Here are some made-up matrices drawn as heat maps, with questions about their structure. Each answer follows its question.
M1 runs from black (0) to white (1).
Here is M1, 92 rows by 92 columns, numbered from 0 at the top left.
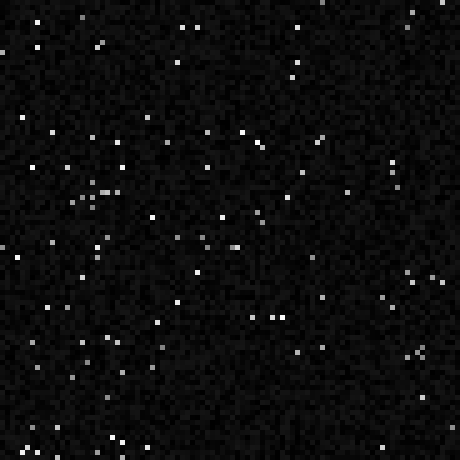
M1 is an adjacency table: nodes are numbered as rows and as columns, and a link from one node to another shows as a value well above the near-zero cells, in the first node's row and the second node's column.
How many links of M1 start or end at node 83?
1
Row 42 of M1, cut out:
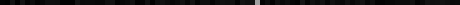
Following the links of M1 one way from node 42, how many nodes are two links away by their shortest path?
3
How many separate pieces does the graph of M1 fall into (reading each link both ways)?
12
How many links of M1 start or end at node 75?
1
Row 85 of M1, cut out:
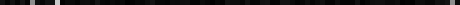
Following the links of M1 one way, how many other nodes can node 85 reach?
6
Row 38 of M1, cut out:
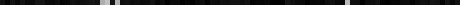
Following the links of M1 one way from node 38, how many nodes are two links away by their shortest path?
5
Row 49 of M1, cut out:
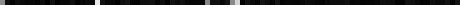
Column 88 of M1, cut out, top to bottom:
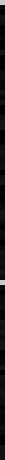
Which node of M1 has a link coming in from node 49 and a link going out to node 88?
node 0
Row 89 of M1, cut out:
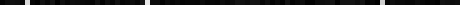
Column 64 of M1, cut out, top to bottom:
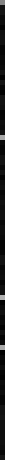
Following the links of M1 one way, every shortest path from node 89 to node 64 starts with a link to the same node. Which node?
node 5
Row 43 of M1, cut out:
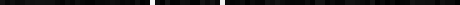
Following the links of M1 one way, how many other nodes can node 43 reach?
3
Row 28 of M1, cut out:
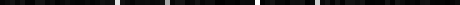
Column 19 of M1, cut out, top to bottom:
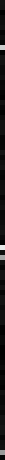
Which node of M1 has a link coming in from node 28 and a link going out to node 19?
node 51
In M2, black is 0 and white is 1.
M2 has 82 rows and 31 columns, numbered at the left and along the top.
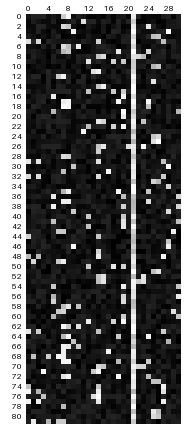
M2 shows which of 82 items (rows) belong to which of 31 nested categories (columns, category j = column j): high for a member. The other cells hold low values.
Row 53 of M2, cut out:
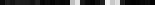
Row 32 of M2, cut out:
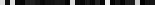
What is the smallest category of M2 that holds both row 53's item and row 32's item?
14
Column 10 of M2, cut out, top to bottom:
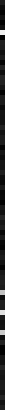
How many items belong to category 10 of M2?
4
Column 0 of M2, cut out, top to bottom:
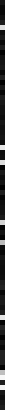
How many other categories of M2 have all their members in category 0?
2
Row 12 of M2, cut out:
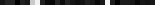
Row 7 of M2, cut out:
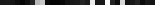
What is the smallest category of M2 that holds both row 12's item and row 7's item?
7
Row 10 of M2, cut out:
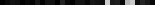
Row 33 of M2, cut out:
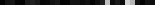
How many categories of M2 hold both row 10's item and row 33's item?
3
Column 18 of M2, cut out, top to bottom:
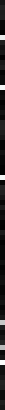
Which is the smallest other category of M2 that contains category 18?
24
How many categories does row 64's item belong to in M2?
5
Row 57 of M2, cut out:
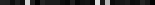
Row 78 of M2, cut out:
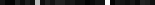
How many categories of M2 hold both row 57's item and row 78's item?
1
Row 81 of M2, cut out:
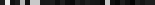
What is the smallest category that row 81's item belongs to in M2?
4
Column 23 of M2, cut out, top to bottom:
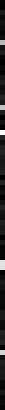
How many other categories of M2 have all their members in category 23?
2
